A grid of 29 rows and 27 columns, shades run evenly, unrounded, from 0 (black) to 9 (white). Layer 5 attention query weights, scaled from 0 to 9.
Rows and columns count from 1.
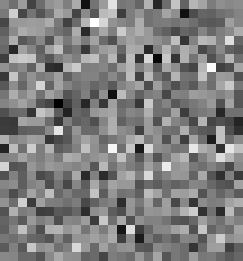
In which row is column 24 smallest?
16
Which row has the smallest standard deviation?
29
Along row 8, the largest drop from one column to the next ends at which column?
25
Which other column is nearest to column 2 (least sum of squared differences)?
26
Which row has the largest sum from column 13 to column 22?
17
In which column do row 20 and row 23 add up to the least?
10
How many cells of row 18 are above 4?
24
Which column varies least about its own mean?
15
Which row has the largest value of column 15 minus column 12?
20
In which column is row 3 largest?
11
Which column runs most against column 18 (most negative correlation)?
3
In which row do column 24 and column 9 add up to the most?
8
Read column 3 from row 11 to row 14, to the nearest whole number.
5 6 4 6
